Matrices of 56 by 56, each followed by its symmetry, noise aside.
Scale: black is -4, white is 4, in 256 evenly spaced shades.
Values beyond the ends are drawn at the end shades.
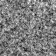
no symmetry.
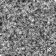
symmetric.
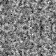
mirrored top to bottom.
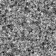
symmetric.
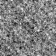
symmetric across the other diagonal.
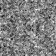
mirrored top to bottom.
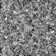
mirrored top to bottom.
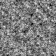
symmetric across the other diagonal.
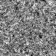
no symmetry.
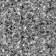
mirrored top to bottom.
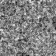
symmetric.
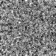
mirrored top to bottom.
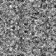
mirrored top to bottom.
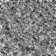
symmetric across the other diagonal.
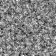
symmetric across the other diagonal.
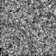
symmetric across the other diagonal.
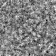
symmetric.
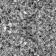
mirrored top to bottom.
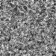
no symmetry.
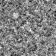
symmetric.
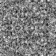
mirrored top to bottom.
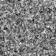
no symmetry.
